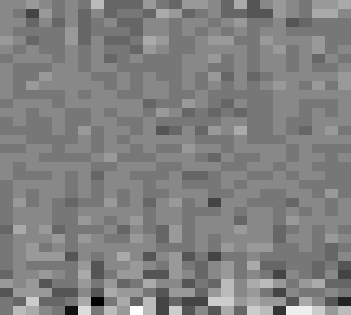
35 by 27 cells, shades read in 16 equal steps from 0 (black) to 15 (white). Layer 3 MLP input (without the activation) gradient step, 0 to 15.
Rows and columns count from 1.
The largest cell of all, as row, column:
35, 11
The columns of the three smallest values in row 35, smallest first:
6, 22, 13
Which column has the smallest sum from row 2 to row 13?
20
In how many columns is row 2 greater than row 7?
9
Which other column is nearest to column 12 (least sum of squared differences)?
21
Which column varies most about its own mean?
8
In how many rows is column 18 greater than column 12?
14
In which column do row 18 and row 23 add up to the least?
17
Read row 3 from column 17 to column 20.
7 8 9 7
